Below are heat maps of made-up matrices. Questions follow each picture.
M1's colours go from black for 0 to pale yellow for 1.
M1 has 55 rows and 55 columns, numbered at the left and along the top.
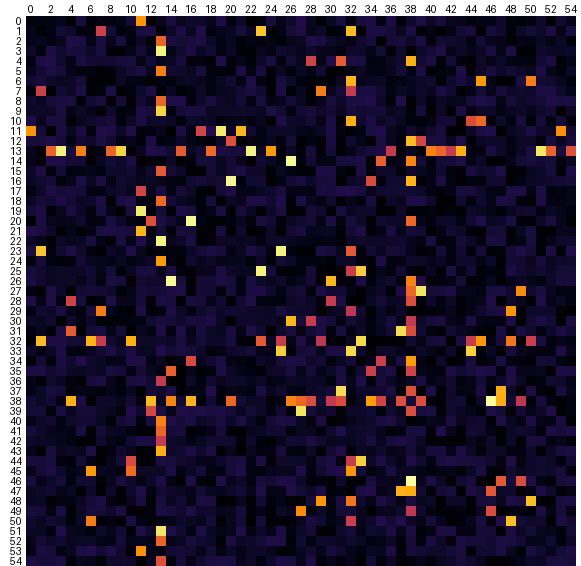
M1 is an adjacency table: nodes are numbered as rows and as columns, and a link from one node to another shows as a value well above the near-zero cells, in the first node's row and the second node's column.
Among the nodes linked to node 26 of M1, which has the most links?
node 38
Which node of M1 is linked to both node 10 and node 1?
node 32
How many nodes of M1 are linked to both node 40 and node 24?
1
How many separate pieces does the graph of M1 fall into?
4
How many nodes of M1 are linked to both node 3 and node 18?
1
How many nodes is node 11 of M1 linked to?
5
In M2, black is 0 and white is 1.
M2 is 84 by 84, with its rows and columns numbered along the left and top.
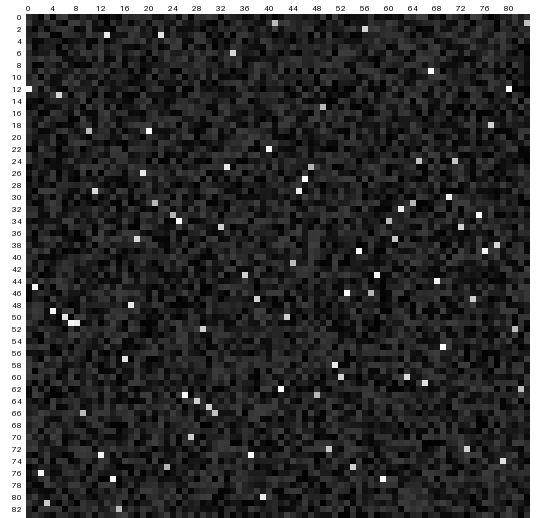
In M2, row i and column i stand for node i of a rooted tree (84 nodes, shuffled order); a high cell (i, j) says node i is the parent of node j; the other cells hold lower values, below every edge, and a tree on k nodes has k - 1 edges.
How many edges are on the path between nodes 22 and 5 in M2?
3
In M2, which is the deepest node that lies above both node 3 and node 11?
52
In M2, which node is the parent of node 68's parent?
41
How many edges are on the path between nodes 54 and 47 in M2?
4
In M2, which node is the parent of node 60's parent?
6
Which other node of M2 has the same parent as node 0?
80
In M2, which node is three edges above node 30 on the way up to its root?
33
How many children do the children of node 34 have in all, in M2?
4
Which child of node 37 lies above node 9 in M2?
61
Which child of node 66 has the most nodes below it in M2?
31
